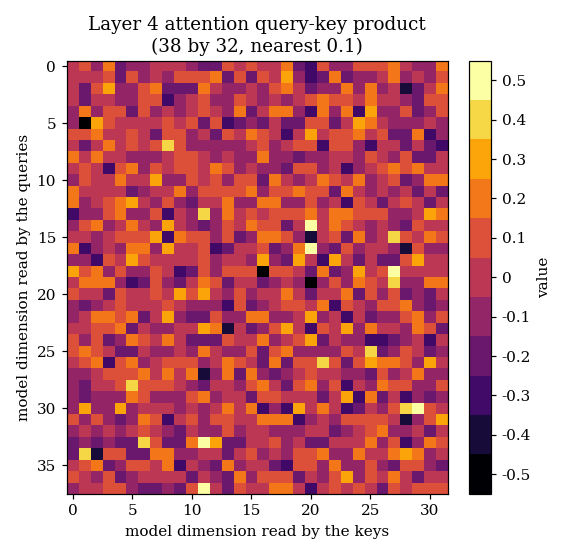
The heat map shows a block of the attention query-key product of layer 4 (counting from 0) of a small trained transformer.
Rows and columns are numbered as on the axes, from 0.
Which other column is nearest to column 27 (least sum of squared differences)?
7
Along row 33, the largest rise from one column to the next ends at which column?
6
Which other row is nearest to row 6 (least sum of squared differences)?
14
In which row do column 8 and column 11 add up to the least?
31
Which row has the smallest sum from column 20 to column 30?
24
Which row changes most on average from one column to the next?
4
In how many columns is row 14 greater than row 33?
18
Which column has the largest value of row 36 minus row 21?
22
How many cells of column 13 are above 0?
16
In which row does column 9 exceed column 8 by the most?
15
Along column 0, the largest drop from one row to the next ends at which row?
13
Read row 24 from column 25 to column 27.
-0.3 -0.3 -0.2
